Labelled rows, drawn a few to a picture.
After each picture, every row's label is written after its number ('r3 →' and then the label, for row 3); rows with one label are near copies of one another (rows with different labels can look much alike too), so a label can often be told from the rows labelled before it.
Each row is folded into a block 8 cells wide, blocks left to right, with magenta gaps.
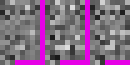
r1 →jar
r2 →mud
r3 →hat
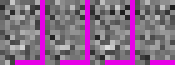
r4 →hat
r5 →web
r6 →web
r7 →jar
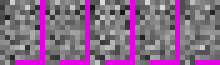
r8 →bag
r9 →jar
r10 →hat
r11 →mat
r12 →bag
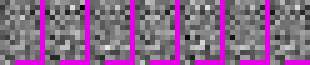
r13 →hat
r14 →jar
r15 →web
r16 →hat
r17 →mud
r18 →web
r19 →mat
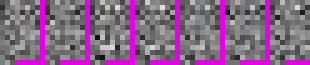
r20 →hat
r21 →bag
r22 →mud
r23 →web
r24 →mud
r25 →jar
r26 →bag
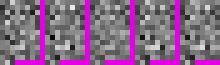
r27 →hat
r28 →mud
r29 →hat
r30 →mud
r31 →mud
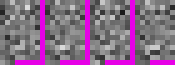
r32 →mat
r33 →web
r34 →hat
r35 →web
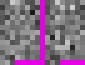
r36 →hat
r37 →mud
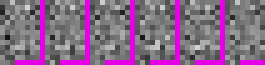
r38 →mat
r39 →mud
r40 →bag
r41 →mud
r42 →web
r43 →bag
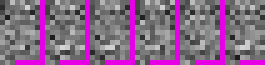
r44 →bag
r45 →web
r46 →web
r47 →bag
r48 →hat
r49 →web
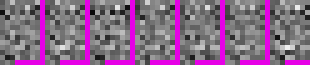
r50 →jar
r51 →web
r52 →jar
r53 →bag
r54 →mud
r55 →web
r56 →web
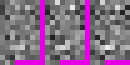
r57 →mud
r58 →mat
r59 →web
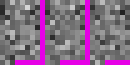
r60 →bag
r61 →mat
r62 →bag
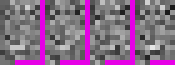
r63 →web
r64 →hat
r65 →bag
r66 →web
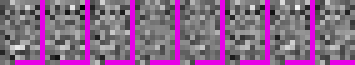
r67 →web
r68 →jar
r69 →hat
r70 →bag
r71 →hat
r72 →jar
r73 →mat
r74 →hat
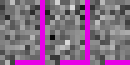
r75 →bag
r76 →mat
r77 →hat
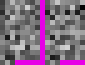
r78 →mud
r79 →jar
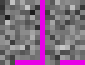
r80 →bag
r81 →web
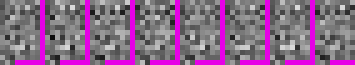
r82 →mud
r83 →mud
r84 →jar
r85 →hat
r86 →mud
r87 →web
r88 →mud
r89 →jar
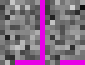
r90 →mud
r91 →bag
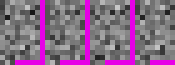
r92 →bag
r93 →hat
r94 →jar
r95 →bag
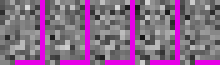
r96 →mat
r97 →mud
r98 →jar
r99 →hat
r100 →bag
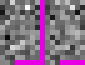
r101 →mat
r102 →bag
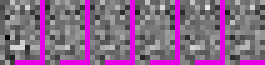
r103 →mud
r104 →bag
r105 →bag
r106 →mat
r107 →mat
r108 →mat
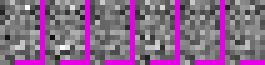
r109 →mat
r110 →web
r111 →bag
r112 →mud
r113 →hat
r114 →hat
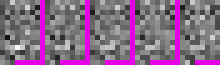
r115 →web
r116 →mud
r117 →web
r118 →mat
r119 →hat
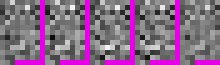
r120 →mat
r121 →mat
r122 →web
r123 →web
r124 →mat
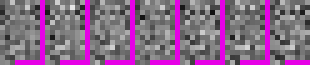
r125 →mat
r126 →mat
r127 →hat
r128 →bag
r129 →hat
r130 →mud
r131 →hat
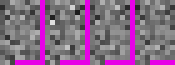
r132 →hat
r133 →bag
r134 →bag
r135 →bag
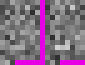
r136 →hat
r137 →mud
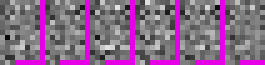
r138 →mud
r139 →bag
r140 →web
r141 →hat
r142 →jar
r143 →mat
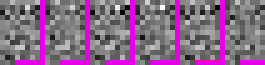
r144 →jar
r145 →mat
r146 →jar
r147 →mat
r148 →jar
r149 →bag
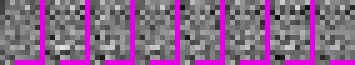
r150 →bag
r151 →web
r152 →mud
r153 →web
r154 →hat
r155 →hat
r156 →jar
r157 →jar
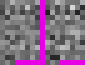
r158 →jar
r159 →jar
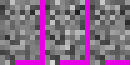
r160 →hat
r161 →hat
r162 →hat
